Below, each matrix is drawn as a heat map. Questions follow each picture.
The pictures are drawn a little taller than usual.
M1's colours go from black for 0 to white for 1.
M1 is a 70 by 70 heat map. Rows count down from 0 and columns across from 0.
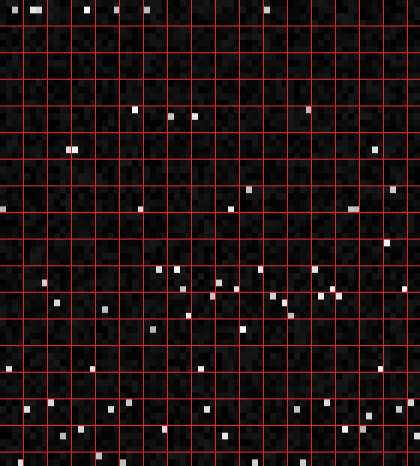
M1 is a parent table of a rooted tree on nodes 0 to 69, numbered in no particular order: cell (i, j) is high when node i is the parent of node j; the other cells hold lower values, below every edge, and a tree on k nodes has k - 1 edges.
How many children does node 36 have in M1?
1
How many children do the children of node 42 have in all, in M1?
1
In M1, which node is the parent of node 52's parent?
49
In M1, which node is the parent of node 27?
64
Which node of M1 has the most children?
1
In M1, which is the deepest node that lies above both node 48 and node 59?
47
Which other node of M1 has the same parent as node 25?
40
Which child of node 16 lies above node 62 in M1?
22
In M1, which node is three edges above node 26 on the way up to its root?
61
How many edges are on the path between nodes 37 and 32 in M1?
4
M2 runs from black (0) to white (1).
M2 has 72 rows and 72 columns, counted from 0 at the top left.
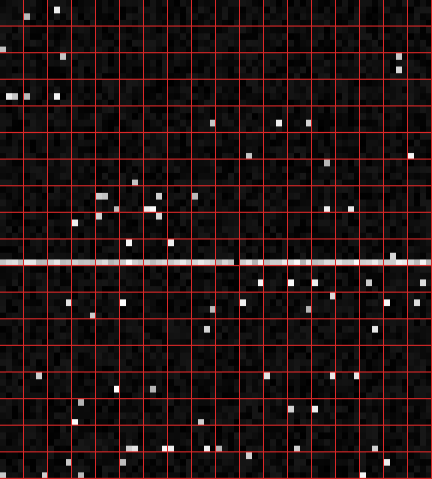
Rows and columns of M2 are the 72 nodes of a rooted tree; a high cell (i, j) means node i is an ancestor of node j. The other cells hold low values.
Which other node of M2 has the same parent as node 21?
28
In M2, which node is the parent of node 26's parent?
29
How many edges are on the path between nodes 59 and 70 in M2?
4
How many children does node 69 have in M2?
3
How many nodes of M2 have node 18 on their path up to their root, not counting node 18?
3
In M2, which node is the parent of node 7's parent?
39
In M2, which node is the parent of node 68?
23
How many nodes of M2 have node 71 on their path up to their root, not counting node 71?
4
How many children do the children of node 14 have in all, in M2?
2
